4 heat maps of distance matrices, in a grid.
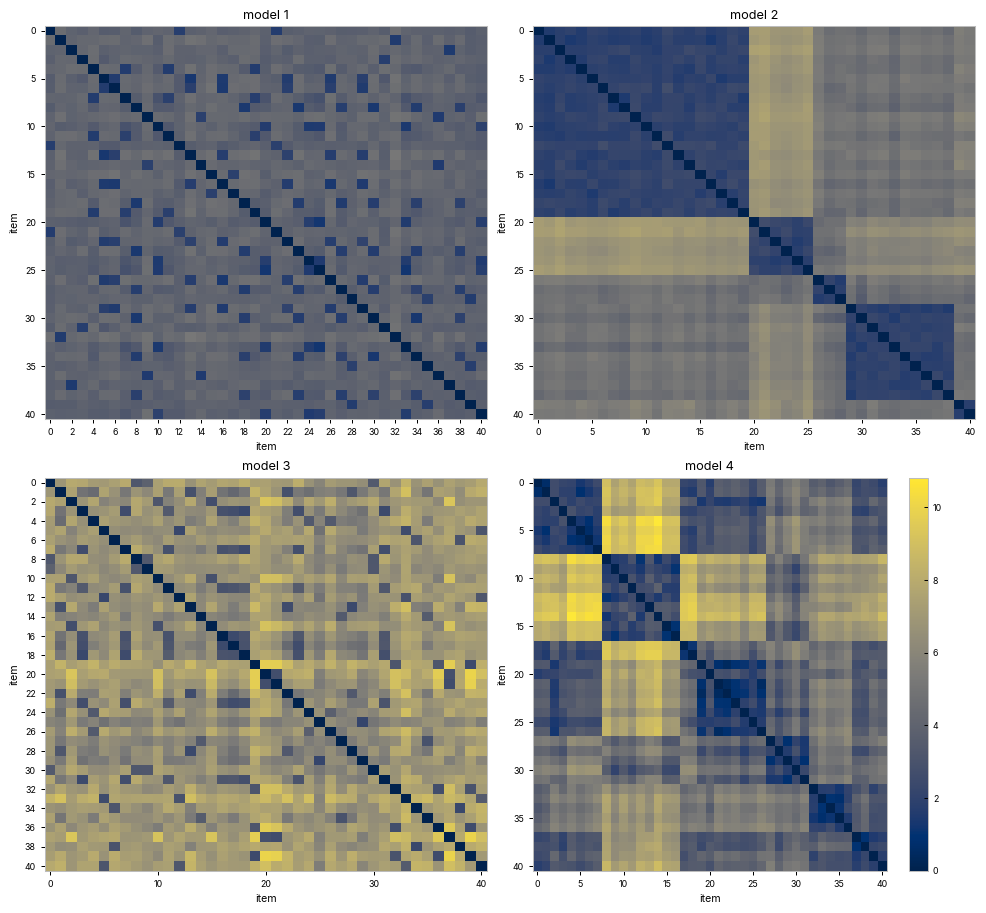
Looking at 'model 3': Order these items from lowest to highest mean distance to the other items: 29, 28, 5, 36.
29, 28, 5, 36
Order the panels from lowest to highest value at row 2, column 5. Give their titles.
model 2, model 4, model 1, model 3
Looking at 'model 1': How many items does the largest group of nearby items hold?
7
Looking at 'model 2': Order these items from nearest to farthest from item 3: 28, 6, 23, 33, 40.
6, 33, 28, 40, 23
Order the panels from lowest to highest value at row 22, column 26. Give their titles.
model 4, model 1, model 2, model 3
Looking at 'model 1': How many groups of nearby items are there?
11
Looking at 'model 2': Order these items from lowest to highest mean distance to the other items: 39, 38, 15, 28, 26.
15, 38, 28, 26, 39
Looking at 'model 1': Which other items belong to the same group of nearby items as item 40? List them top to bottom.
10, 20, 24, 25, 33
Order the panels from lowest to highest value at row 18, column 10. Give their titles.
model 2, model 1, model 3, model 4
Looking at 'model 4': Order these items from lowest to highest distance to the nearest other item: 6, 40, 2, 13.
6, 2, 40, 13
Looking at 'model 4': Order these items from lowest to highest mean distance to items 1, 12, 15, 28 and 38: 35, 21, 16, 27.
27, 16, 21, 35
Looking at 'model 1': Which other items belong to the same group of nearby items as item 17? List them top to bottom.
15
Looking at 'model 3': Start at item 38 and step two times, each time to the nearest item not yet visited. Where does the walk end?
6
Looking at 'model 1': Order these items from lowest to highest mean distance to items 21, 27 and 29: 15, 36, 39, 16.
16, 39, 36, 15
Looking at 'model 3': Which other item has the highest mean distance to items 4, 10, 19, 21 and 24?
33
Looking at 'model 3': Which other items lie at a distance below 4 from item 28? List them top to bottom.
1, 13, 22
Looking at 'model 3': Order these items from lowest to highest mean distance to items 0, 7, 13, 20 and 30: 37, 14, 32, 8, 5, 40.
8, 37, 14, 5, 32, 40
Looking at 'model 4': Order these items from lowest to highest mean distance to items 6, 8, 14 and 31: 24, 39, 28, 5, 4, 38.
28, 24, 38, 39, 5, 4
